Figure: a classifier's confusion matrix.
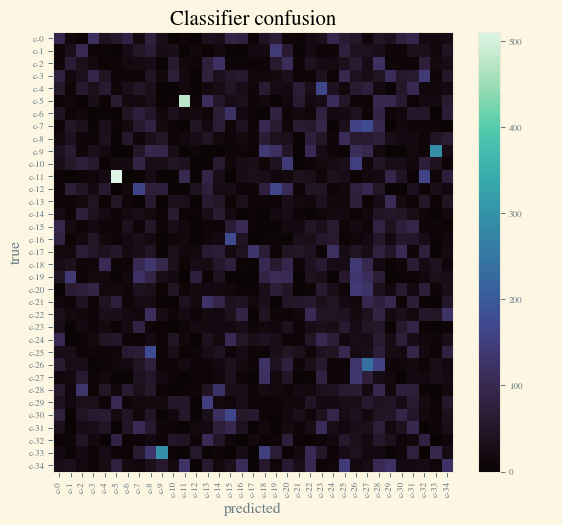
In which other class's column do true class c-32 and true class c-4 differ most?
c-23
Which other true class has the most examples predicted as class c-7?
c-12
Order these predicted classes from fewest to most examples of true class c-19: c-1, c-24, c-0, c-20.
c-24, c-0, c-20, c-1
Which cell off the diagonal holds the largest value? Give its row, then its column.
c-11, c-5
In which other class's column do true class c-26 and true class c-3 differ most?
c-27
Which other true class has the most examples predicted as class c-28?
c-26
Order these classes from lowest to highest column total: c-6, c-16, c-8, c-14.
c-6, c-16, c-14, c-8
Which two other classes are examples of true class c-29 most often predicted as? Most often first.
c-13, c-5
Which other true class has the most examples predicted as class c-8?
c-25
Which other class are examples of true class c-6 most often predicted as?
c-15
